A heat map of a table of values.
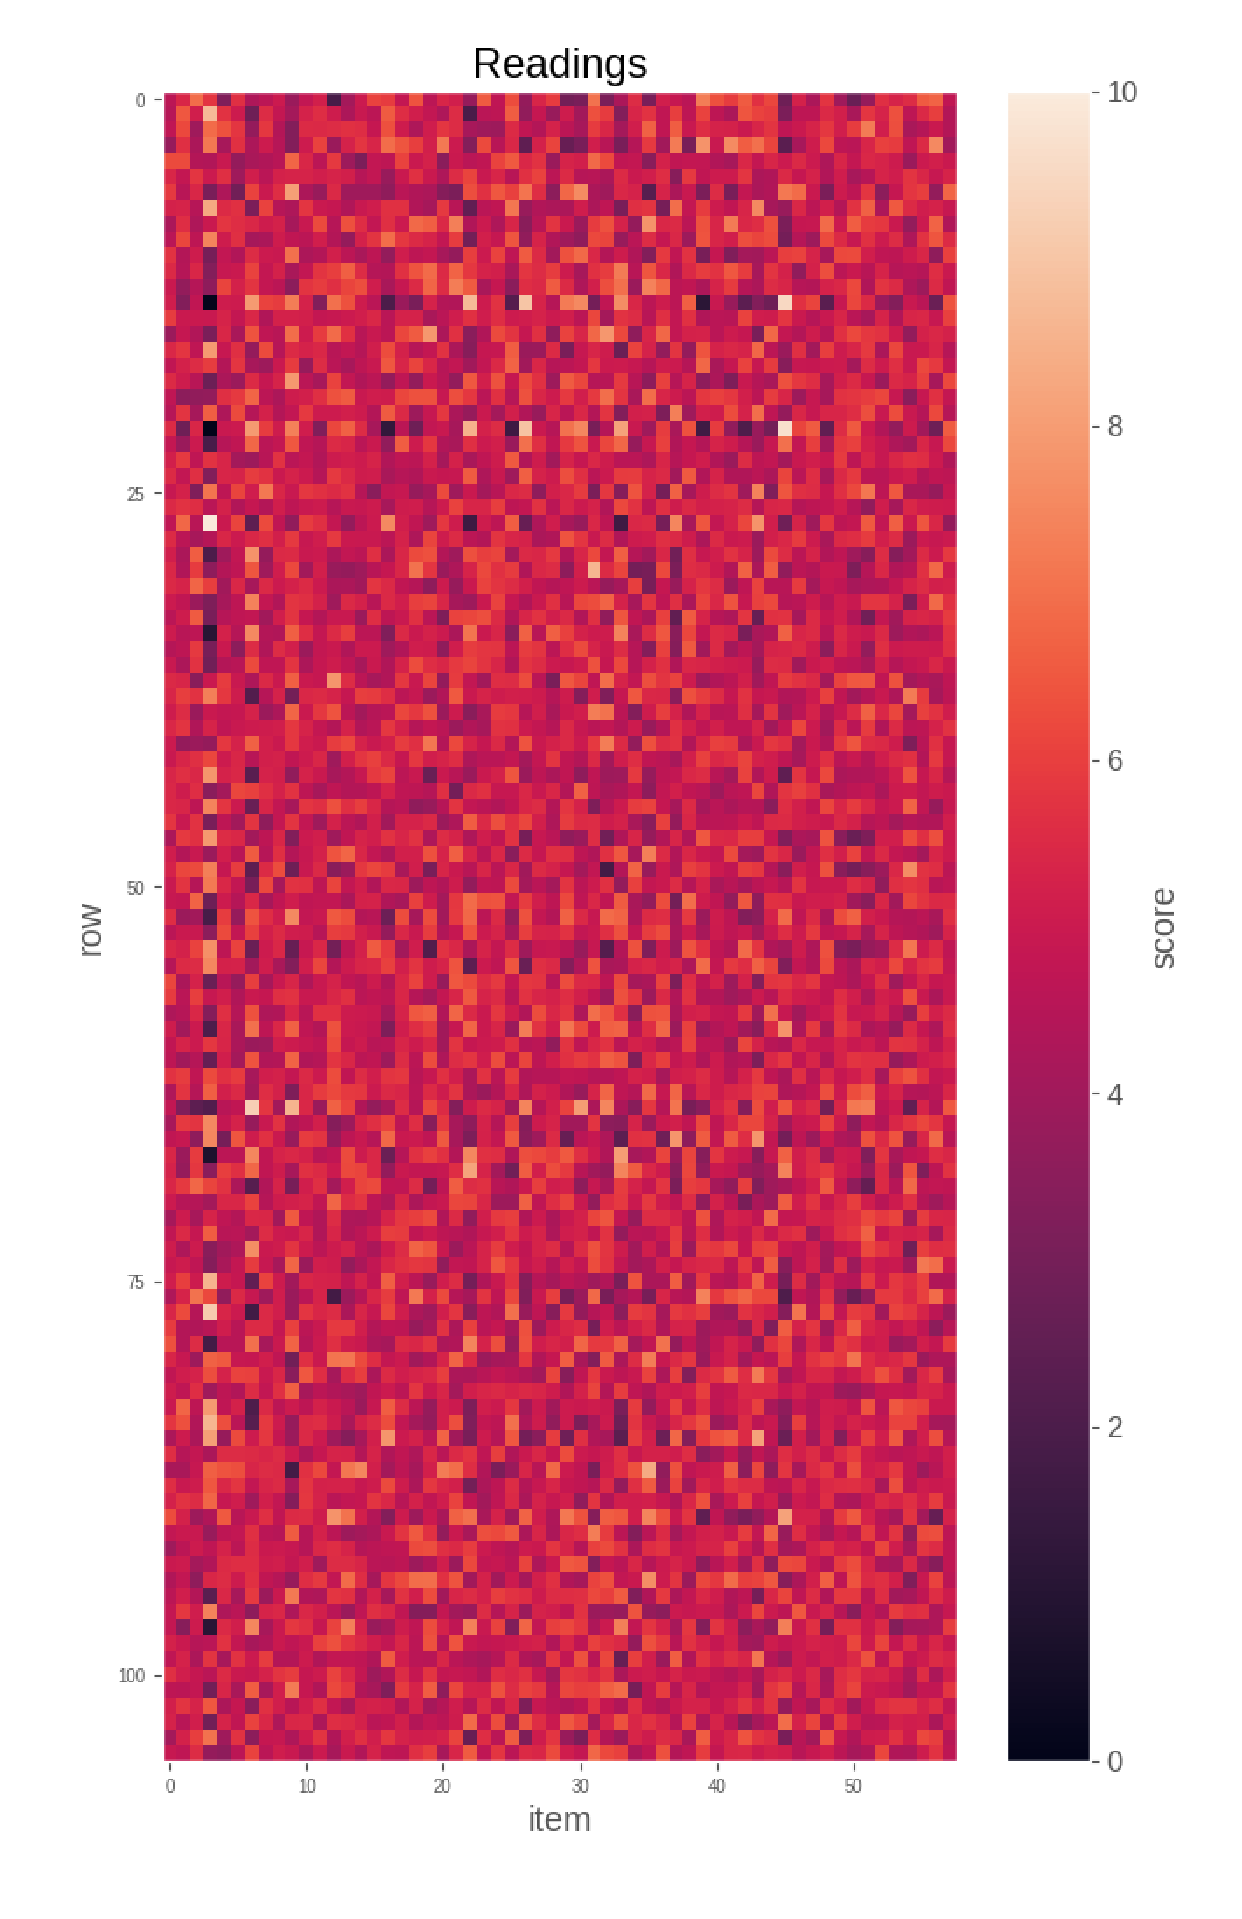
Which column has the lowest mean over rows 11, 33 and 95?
3
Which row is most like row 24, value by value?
103
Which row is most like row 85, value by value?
66
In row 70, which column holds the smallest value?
42
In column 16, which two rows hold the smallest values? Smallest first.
21, 13
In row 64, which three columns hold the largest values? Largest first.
6, 9, 30
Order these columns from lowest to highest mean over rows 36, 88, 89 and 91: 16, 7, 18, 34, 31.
34, 7, 16, 18, 31
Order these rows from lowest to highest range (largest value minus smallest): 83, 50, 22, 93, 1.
93, 50, 22, 83, 1
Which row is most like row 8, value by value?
94
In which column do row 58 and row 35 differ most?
35
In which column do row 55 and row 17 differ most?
9
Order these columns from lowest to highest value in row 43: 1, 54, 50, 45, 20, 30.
45, 30, 50, 20, 1, 54
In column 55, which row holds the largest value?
74
